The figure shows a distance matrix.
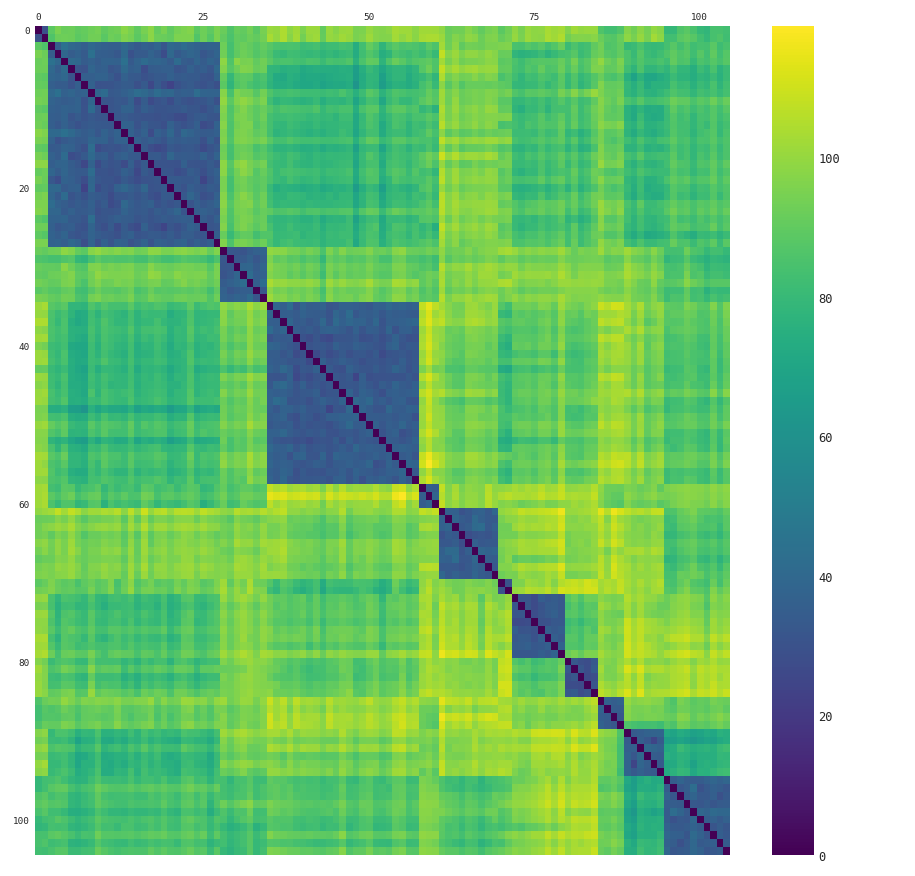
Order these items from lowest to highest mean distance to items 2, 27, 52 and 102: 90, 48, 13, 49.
13, 48, 49, 90
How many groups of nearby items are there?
12
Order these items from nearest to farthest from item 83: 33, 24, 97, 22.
24, 22, 33, 97
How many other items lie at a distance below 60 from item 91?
5
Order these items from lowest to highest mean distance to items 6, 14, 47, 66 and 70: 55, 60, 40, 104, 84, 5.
5, 40, 55, 104, 60, 84
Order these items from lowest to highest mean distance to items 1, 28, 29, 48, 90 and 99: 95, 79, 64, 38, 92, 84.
95, 92, 38, 64, 84, 79
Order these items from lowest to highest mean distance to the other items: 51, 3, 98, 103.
3, 51, 103, 98
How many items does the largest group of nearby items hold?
26
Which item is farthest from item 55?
59
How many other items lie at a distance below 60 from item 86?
3
